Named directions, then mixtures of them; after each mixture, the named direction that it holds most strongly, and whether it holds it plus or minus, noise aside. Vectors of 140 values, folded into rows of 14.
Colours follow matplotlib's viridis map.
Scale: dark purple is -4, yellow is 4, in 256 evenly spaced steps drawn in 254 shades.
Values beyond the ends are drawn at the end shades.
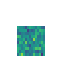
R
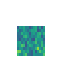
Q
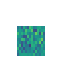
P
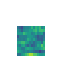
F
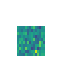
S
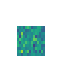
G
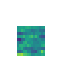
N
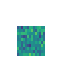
P, plus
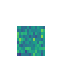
N, minus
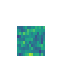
F, plus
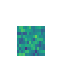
S, minus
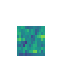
N, minus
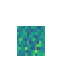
S, plus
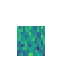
Q, minus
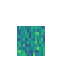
Q, plus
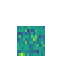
R, plus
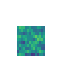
F, minus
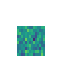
R, minus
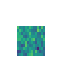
Q, minus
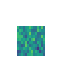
Q, minus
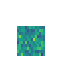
R, plus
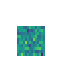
R, plus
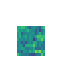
F, minus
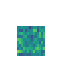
N, minus
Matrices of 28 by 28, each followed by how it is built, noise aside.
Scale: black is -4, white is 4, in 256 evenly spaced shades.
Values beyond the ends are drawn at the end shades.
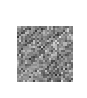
Hankel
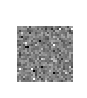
sparse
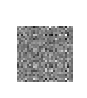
low rank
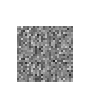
repeating rows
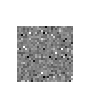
sparse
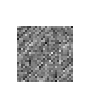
Hankel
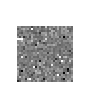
sparse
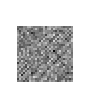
Hankel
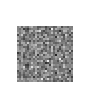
repeating rows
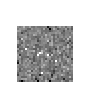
sparse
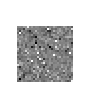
sparse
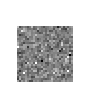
sparse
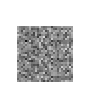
repeating rows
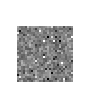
sparse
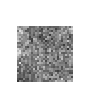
smooth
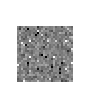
sparse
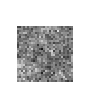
smooth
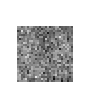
smooth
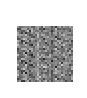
repeating rows
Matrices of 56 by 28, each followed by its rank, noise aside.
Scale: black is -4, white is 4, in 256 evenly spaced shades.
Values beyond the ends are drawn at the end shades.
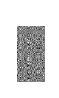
four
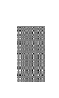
one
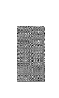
four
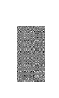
four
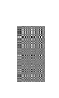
one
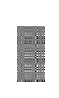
one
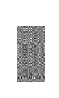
three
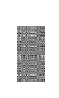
two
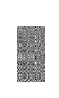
three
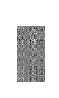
three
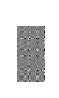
two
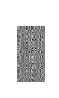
three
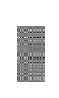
one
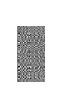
three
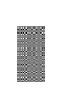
one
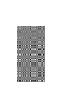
one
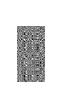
four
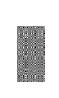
two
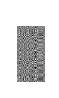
three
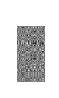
three
